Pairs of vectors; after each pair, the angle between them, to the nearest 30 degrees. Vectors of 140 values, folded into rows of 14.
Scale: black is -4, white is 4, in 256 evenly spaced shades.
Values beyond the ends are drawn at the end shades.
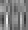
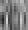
30 degrees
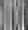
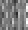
120 degrees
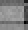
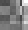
120 degrees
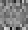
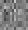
90 degrees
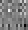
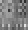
150 degrees
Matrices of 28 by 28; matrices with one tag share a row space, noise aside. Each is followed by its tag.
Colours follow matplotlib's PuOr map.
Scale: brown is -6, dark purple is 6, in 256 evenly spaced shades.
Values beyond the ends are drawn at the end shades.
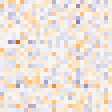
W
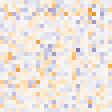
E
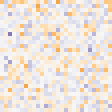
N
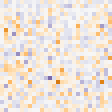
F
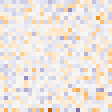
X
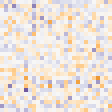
X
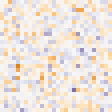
E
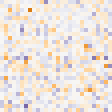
N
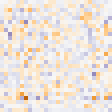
N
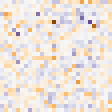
E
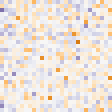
X
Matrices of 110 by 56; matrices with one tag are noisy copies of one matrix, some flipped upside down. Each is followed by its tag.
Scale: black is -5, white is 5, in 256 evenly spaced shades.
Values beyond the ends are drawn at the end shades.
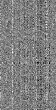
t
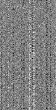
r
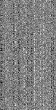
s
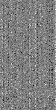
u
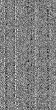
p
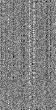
r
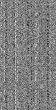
p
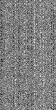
s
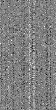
r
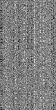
s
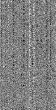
r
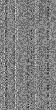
p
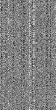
r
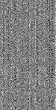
u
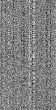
r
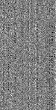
u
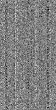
p
